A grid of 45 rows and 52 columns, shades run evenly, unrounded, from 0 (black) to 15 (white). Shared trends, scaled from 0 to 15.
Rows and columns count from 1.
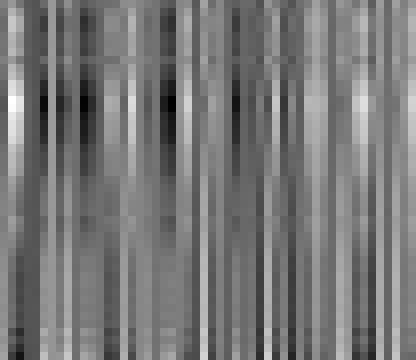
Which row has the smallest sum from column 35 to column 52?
45
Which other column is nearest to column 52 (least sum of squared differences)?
46
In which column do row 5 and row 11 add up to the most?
2
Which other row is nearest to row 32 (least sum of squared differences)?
34
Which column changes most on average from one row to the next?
3
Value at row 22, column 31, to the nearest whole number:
6
